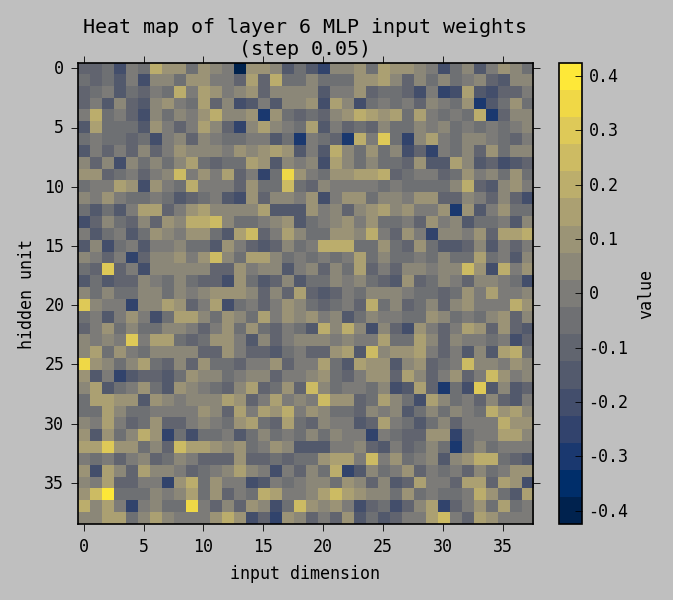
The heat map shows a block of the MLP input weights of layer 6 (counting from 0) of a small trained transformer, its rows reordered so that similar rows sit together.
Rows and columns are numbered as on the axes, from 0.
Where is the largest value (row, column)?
36, 2
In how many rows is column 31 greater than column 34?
14
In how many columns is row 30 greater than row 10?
12
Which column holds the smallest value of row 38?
16
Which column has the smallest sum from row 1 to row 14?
20
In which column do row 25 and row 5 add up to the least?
13
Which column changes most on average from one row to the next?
15
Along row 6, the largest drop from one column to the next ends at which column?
26
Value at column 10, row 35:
-0.05
